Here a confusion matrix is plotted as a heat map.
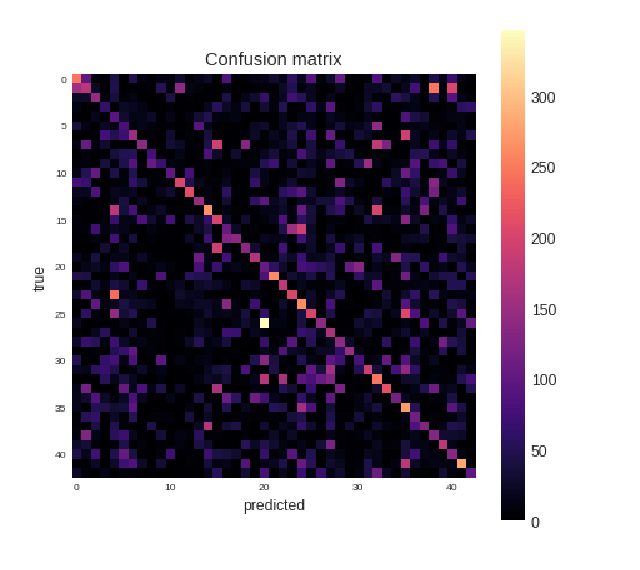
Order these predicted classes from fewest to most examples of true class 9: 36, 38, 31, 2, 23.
2, 23, 38, 36, 31
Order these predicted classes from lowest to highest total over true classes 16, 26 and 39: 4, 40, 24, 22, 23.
4, 22, 40, 23, 24
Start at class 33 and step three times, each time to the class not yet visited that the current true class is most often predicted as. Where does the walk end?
24
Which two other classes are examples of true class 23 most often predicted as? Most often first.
4, 1
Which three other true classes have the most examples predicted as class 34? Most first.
19, 31, 2
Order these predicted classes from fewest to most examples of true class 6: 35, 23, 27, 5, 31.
31, 23, 5, 27, 35
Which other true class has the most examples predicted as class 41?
25
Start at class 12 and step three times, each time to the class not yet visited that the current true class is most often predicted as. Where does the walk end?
40
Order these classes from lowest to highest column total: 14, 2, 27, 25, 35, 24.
2, 14, 25, 27, 24, 35
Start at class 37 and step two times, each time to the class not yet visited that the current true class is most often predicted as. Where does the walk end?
32
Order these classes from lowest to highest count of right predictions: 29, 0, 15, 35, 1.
29, 1, 15, 0, 35
